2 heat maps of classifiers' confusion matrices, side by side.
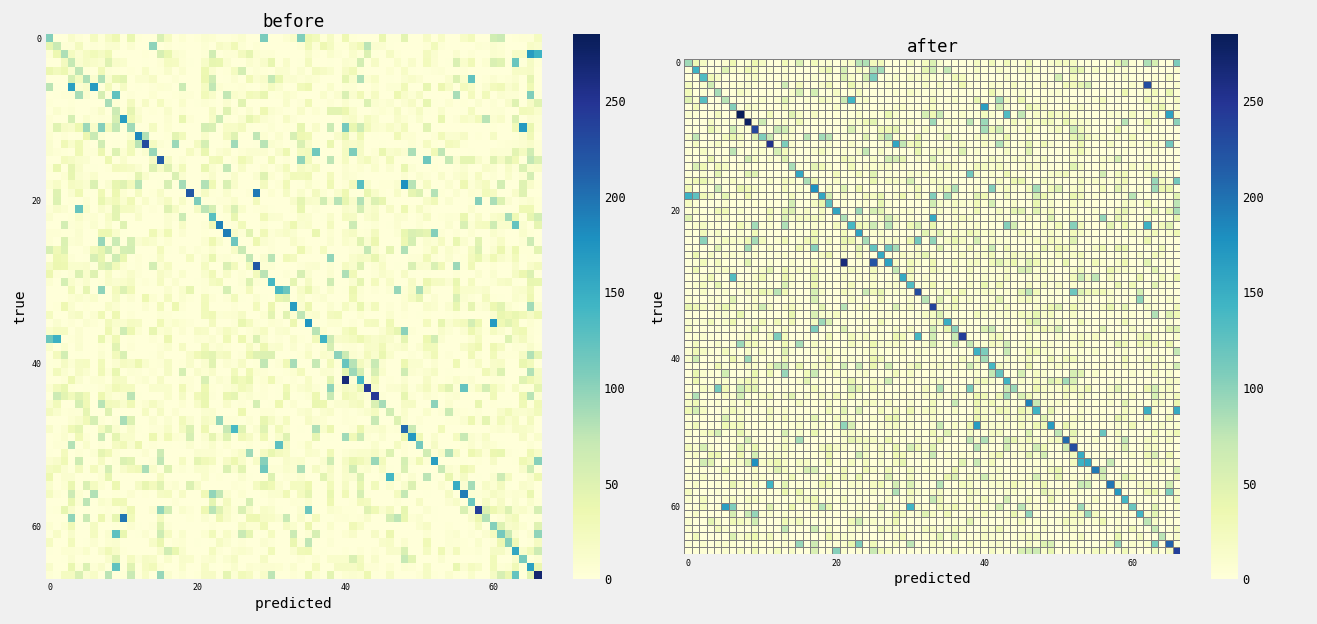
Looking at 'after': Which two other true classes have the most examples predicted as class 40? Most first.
6, 39
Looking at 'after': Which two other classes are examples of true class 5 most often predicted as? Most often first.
22, 2
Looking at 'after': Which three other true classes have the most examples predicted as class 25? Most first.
27, 2, 1
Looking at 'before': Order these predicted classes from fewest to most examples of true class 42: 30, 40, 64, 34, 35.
34, 35, 30, 64, 40
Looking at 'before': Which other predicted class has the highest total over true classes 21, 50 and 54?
46
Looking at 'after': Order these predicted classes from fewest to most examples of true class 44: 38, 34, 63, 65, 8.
65, 8, 63, 34, 38
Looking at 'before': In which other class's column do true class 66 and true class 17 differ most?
63
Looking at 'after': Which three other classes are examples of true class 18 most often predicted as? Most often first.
0, 1, 33
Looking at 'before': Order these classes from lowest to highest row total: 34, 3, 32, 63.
32, 34, 63, 3
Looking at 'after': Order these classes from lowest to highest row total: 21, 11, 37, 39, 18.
39, 21, 37, 11, 18
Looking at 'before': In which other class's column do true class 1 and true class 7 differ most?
9
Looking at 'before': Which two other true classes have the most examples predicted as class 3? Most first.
6, 59
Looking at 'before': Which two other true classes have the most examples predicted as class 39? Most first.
20, 9
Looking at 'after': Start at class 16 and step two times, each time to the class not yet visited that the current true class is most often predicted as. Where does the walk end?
20
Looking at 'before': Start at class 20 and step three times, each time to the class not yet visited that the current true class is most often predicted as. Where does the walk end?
60
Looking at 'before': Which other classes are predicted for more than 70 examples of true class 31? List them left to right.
7, 32, 47, 50
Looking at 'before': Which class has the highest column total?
65
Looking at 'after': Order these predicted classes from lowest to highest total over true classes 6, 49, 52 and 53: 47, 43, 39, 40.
43, 47, 40, 39
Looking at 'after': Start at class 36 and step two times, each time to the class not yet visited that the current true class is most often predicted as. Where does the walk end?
41
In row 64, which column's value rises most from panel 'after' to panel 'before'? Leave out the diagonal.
48
